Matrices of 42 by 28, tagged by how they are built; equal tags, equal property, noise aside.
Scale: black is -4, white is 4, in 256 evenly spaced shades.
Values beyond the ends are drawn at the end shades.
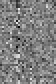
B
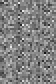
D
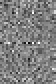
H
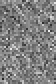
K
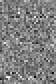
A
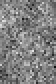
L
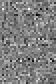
A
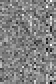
B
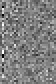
B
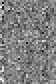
B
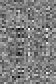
H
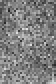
L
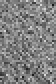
K
